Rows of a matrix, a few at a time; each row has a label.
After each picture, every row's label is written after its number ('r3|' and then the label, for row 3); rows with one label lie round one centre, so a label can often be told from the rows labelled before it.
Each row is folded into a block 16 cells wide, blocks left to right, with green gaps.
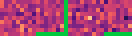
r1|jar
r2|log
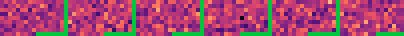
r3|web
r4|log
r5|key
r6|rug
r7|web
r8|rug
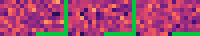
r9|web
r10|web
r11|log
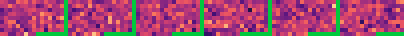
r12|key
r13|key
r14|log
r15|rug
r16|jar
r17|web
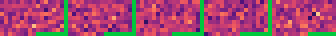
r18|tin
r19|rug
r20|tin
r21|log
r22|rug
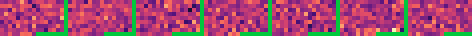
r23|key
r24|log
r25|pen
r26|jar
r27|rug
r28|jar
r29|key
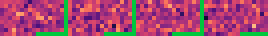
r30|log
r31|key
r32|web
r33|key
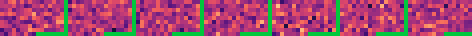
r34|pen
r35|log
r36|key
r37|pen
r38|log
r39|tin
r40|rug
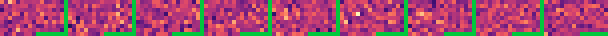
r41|pen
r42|tin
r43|key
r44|tin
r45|log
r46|tin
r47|log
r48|key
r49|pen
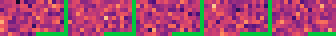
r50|pen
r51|log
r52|tin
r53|tin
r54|key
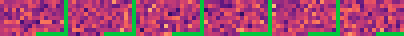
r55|jar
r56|rug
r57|jar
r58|pen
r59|pen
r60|tin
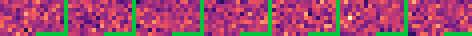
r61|rug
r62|key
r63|tin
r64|pen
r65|pen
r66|rug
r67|rug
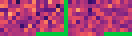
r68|pen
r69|tin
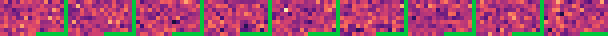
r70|rug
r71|key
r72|jar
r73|rug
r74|jar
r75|rug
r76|key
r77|tin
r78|web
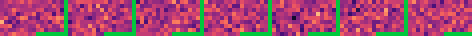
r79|pen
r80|key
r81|tin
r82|jar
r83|key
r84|jar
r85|log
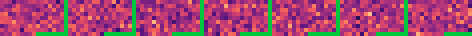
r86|tin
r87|log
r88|jar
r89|key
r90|web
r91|jar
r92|tin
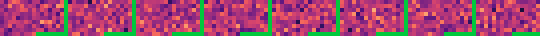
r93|key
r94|log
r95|jar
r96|log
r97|log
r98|pen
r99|rug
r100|web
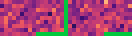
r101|rug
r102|jar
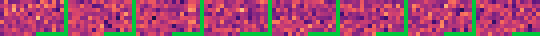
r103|log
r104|log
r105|rug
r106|web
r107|jar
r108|key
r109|log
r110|pen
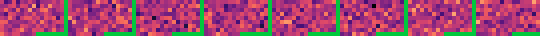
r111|pen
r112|tin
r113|rug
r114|tin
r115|web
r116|rug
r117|jar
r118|web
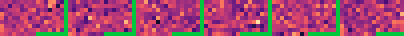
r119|pen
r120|pen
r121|jar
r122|tin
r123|rug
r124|pen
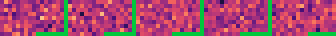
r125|rug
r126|tin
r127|log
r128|pen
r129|key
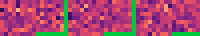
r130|pen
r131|jar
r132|key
